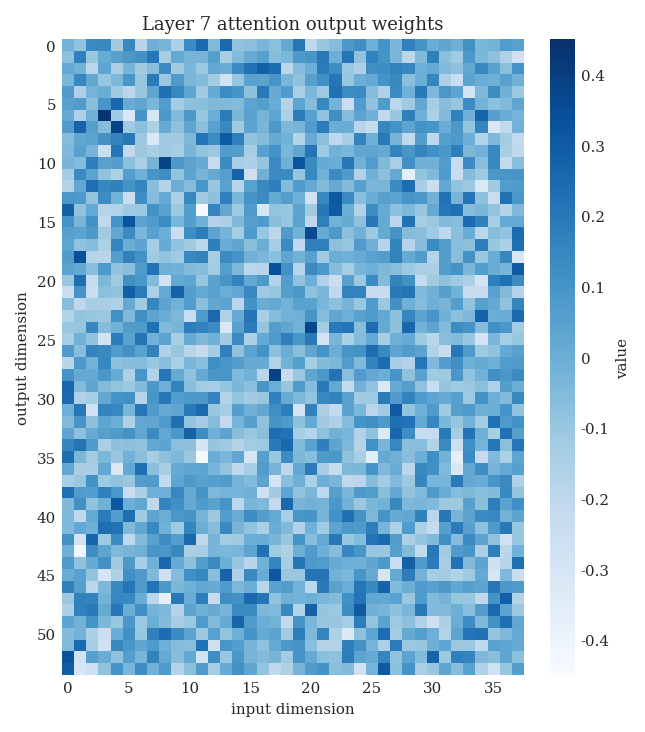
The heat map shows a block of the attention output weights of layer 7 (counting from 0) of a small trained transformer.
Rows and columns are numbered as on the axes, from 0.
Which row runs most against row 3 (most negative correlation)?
6
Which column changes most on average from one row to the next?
11
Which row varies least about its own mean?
22
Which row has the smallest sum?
35
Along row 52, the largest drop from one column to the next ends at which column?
1
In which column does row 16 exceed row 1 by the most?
37
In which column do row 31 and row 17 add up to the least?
19
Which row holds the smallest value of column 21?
25
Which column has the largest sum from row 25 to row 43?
27
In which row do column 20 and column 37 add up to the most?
16
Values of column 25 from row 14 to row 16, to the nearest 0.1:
0.1 0.2 -0.1
